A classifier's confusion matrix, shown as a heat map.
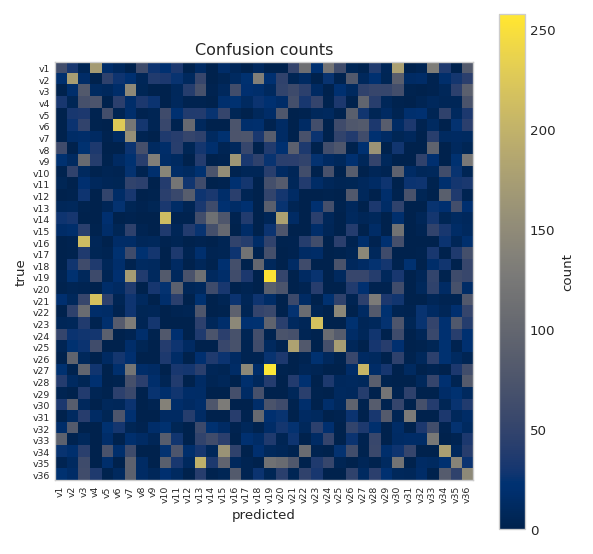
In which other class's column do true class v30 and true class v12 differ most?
v15
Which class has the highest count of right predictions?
v19
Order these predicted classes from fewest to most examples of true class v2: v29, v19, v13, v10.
v29, v19, v10, v13
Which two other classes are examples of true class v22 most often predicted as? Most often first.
v25, v3
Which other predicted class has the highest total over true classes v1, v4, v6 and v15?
v30
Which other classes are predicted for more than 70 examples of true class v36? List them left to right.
v7, v16, v34
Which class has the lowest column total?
v32
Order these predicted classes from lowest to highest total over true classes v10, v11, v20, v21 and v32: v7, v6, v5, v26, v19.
v6, v5, v7, v26, v19
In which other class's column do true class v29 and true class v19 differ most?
v7
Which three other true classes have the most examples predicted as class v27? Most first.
v17, v4, v6
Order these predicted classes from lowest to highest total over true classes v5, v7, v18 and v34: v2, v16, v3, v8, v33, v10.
v8, v33, v2, v10, v3, v16
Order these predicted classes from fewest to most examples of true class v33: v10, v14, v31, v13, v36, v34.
v34, v31, v36, v13, v14, v10
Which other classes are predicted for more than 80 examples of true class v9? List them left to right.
v3, v16, v36
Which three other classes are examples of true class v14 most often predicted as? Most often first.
v10, v20, v15
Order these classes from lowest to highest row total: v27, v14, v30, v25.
v14, v25, v30, v27
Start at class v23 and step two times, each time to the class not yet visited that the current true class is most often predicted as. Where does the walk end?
v3
